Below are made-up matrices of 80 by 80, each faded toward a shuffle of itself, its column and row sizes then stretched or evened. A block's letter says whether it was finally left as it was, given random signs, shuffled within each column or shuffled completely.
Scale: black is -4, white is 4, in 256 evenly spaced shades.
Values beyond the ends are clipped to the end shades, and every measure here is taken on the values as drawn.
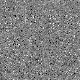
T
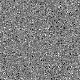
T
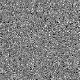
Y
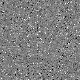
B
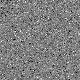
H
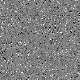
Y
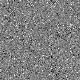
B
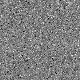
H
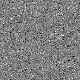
B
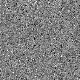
B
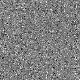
B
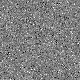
H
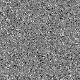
T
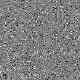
Y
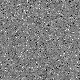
H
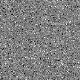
Y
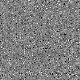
Y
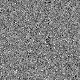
B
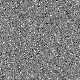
H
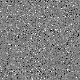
Y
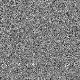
T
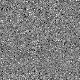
T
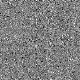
T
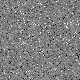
H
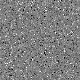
B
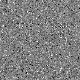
T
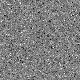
H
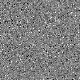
Y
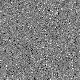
B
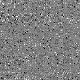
Y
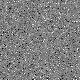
H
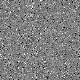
T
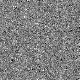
T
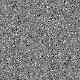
T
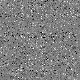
T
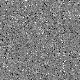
T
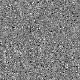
Y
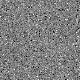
T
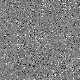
T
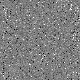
B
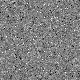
H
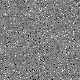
T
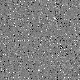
T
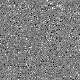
Y
